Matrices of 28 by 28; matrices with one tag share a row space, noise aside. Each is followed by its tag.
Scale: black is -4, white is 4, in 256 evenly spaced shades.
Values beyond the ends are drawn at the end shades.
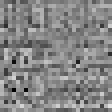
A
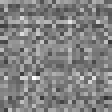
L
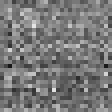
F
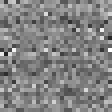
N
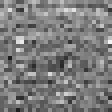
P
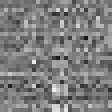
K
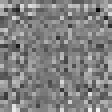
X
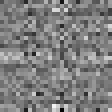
K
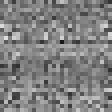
N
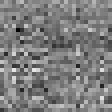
A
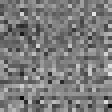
L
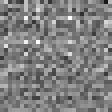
L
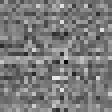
K
